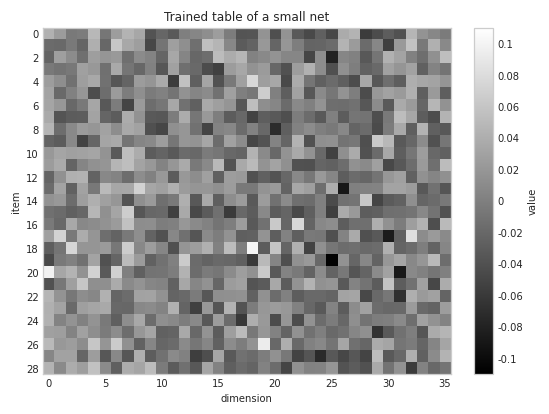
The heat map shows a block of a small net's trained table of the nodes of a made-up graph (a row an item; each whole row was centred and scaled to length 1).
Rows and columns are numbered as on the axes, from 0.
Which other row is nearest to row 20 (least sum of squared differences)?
26
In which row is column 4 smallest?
5
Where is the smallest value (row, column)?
19, 25
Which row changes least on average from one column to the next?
12
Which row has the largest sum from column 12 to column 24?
18
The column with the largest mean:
4
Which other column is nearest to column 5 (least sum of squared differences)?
9
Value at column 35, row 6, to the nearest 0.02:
0.02
